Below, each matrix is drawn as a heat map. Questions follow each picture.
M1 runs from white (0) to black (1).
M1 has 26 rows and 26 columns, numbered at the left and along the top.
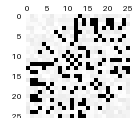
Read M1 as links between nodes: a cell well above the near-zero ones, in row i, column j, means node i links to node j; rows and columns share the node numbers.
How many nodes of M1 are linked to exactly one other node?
1
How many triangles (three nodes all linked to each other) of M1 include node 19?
0
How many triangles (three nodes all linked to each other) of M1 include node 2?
3
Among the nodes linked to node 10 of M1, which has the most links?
node 13
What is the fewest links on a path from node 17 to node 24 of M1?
2
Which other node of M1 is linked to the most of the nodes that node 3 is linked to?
node 6
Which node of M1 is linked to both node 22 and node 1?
node 14
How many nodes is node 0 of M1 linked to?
1
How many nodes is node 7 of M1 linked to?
2
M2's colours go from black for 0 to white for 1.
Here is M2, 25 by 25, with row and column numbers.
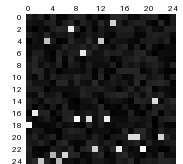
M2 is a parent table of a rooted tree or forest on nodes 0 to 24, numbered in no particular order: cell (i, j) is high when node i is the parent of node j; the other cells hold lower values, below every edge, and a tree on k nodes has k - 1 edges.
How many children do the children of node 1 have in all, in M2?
1
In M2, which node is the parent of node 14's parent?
16
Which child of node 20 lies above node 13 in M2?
17
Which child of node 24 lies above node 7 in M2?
2
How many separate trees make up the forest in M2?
4
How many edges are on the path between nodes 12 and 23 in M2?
2
